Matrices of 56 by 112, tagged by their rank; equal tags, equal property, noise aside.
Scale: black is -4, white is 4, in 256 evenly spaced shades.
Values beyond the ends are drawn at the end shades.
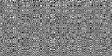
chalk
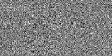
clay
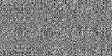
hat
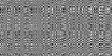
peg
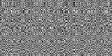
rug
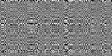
peg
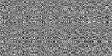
rug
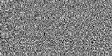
clay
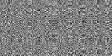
rug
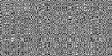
rug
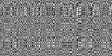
peg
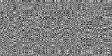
rug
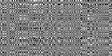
peg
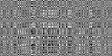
peg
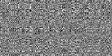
hat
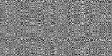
rug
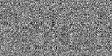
hat
